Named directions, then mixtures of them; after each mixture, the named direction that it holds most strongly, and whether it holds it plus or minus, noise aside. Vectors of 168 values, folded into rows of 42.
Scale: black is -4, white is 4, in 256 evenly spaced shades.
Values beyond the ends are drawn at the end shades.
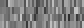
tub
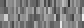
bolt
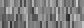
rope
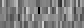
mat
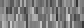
rope, minus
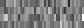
bolt, plus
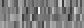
mat, minus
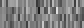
mat, plus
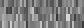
rope, minus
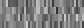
tub, minus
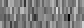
rope, plus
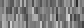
rope, minus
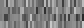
tub, plus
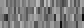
bolt, minus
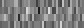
mat, plus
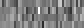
mat, minus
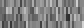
rope, plus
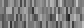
rope, plus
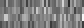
bolt, plus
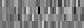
mat, plus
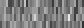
tub, minus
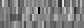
mat, plus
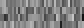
bolt, minus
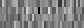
mat, plus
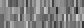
tub, minus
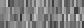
tub, minus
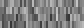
rope, plus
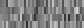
tub, plus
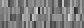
tub, minus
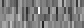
mat, minus
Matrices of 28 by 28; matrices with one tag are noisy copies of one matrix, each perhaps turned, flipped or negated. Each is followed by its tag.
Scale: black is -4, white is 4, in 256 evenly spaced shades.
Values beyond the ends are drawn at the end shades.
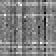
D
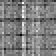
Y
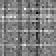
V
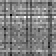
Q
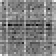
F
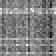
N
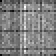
F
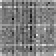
F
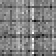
Y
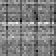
Y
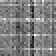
Y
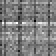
Y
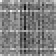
F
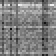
N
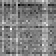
N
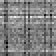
Q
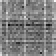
F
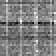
Y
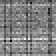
Q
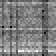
N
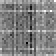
F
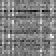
D
